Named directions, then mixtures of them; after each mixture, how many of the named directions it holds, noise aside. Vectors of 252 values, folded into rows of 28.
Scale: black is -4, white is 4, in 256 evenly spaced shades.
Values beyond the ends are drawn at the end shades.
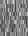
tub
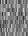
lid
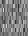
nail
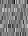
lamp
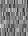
two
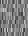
three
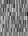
two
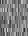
four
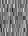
three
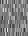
four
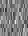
three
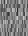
one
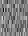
three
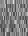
one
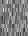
three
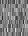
two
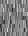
three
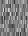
four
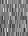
four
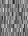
two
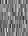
three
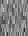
four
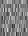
three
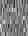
four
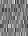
one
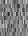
two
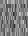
one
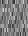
two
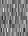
four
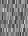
three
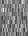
four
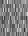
three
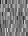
one
